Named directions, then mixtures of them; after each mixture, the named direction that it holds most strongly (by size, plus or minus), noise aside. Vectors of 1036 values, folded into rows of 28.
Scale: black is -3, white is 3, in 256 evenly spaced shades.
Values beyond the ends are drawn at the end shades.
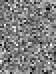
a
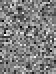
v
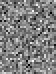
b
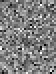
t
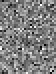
t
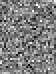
b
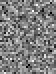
b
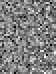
a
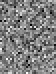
b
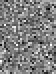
a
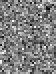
a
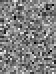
v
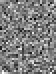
t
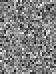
v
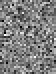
v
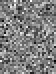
v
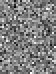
a
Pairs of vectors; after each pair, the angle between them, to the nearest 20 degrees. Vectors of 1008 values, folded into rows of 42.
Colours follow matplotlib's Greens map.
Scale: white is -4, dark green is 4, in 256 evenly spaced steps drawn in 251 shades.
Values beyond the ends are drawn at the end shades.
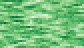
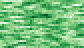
160 degrees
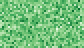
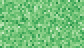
40 degrees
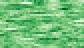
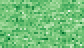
60 degrees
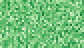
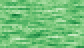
100 degrees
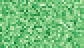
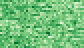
40 degrees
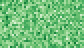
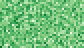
120 degrees
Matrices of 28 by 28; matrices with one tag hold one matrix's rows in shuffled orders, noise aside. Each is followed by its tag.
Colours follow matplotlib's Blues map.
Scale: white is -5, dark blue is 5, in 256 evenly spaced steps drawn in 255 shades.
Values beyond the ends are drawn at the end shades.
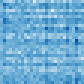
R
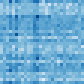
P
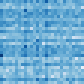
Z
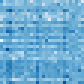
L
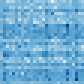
R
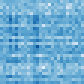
P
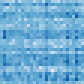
R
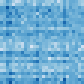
L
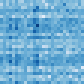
P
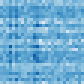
P
